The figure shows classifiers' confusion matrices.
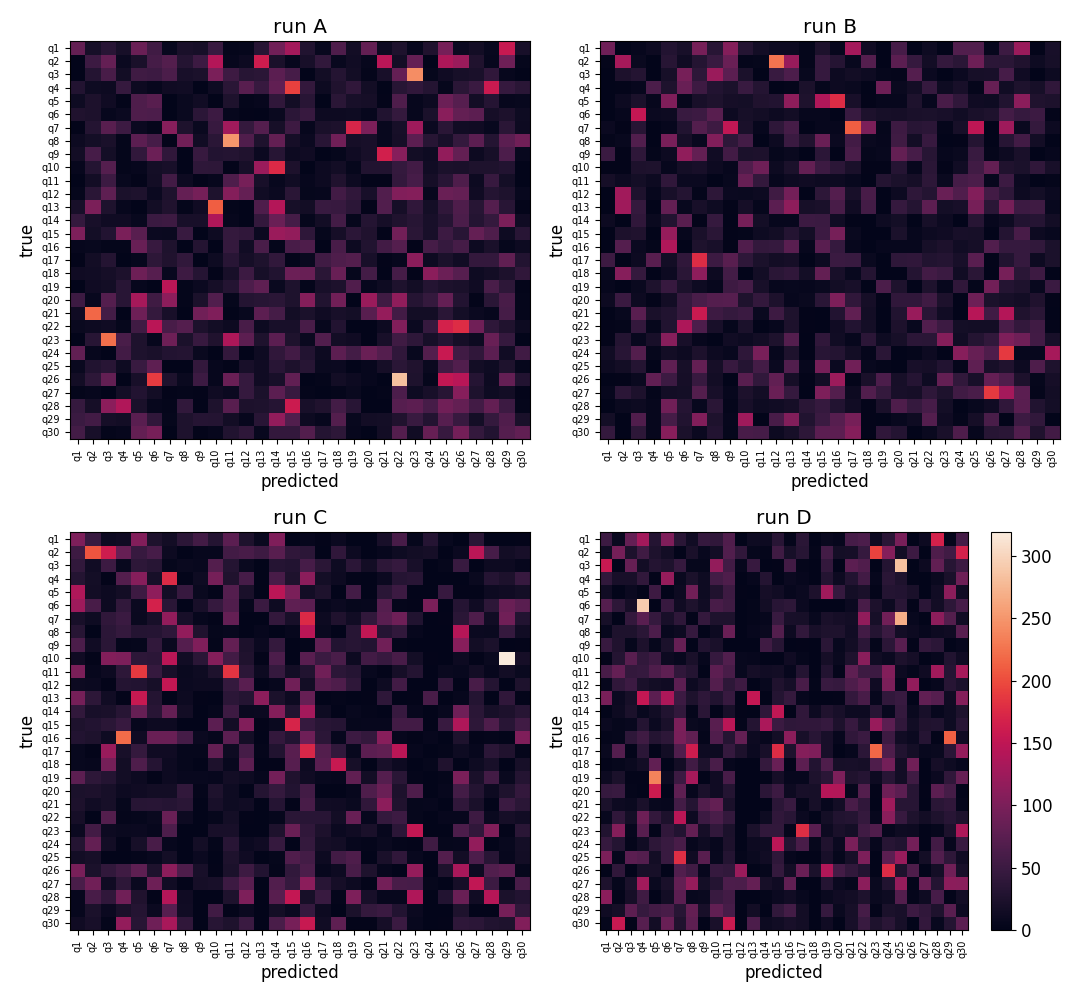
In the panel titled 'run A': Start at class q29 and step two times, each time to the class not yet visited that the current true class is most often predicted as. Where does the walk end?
q10
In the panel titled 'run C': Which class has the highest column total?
q16
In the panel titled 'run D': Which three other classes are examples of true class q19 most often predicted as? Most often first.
q5, q8, q20
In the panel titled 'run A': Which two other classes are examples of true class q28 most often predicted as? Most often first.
q15, q4
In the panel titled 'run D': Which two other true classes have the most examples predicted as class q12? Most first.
q26, q16
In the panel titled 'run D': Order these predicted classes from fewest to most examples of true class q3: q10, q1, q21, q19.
q19, q21, q10, q1
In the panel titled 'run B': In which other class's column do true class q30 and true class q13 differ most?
q2
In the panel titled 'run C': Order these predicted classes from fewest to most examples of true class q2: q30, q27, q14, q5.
q30, q5, q14, q27
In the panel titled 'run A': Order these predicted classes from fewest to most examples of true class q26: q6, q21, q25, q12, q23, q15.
q21, q23, q12, q15, q25, q6
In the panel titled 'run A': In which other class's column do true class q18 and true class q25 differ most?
q24
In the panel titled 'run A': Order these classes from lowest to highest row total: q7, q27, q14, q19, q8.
q27, q19, q14, q7, q8
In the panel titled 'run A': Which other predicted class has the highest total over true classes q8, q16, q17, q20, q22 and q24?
q25
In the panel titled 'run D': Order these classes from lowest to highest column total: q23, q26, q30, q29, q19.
q26, q23, q19, q29, q30
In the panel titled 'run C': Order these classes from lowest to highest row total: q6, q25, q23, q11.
q25, q23, q11, q6
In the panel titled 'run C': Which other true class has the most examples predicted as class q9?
q1
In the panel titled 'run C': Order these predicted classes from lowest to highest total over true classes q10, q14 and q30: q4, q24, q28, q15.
q24, q28, q15, q4
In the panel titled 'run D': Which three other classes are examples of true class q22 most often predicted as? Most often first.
q7, q24, q4
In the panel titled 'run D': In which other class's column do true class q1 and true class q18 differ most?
q28
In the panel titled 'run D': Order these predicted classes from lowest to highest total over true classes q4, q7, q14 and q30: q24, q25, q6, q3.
q3, q24, q6, q25
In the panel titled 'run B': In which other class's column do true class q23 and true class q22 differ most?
q6
